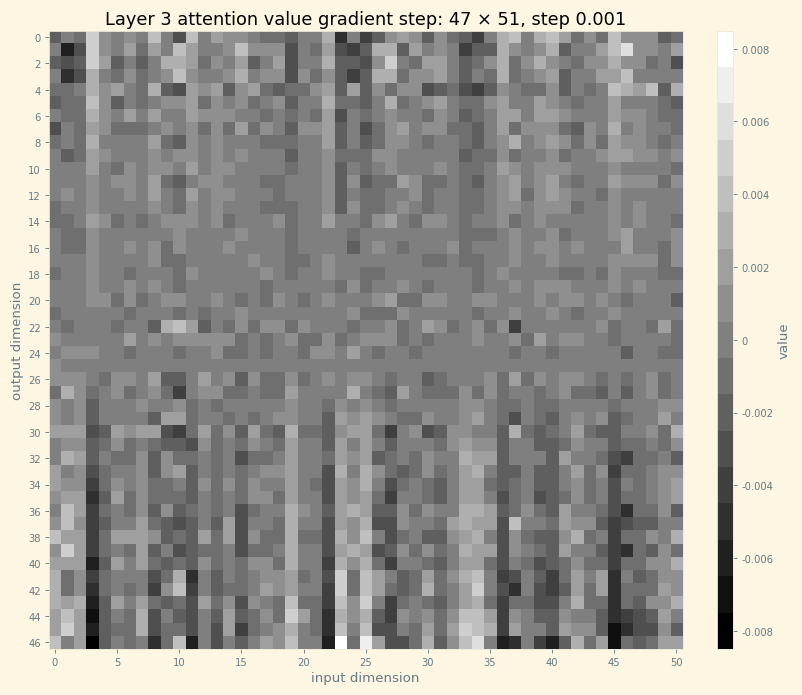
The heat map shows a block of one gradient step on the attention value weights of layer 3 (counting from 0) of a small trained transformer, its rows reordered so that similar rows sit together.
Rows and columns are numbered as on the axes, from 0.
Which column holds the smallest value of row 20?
50
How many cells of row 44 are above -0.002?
33
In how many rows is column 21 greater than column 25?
18
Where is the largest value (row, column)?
46, 23
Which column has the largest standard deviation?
3
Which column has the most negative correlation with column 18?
5
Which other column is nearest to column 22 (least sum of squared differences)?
36
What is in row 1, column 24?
-0.004
